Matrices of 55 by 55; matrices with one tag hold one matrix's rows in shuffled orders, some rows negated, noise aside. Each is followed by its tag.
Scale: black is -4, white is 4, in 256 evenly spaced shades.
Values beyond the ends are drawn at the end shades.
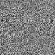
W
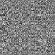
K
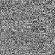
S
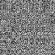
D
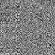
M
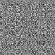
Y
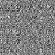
M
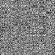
S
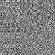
M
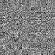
K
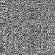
K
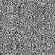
Y
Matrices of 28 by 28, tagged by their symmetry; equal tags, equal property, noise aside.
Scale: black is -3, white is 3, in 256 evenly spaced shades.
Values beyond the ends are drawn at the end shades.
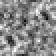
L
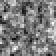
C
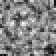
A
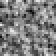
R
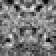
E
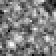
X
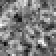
A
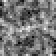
L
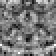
E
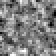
R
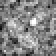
X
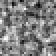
R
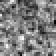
C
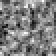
R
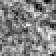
C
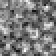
A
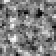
R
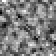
L
